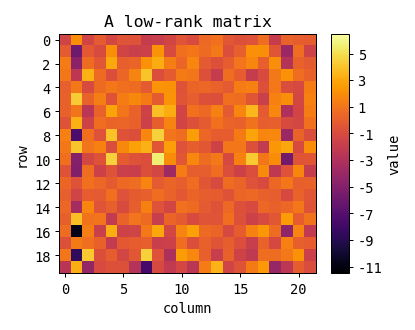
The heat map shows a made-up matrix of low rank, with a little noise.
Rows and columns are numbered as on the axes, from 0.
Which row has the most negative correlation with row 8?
15
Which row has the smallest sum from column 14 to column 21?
19
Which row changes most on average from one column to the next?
16
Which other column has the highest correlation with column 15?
9
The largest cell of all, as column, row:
8, 10
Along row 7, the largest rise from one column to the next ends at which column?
1
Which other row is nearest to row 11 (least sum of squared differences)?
14
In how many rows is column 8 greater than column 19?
10
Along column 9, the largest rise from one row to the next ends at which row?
12
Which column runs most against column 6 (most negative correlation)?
17
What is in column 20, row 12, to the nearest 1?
0
